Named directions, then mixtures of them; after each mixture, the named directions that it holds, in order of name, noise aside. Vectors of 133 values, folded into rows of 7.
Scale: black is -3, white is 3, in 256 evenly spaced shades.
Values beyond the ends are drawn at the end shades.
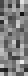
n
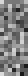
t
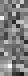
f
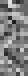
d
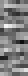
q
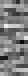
q.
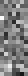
f.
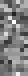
d, f.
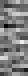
q.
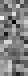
d, f.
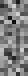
d, n.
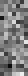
f.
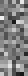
f, n.
